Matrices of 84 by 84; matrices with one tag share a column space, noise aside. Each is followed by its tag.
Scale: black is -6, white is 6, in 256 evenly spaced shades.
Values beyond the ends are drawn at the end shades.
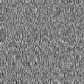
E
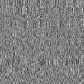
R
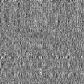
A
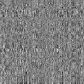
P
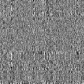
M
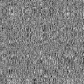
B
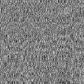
E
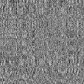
R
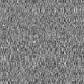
E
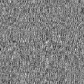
E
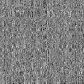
P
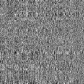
M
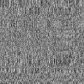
R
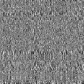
M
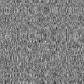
E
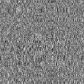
E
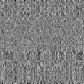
M
